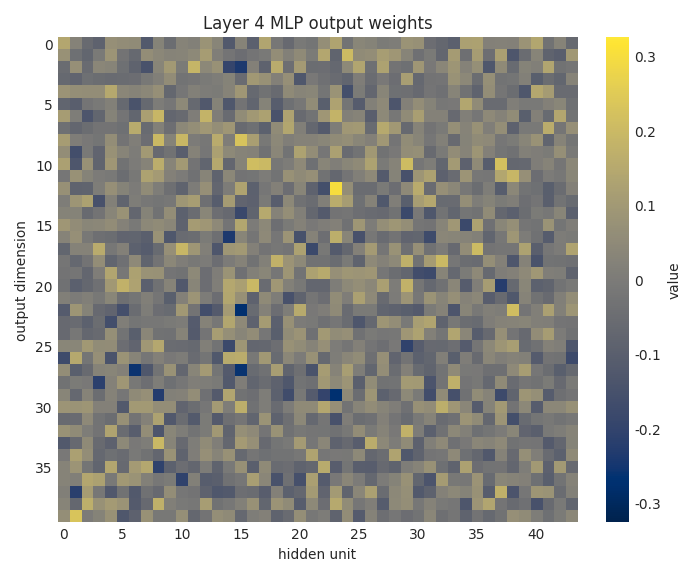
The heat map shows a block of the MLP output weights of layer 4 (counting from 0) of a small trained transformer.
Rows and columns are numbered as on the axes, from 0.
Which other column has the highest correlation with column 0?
4
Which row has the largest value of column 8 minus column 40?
38
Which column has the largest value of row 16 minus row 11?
23
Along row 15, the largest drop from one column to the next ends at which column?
34
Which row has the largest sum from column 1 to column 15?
8
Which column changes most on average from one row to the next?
15
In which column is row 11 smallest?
29
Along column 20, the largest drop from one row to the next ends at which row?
3
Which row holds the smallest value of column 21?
17
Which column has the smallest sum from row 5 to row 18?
22
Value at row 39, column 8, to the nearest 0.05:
0
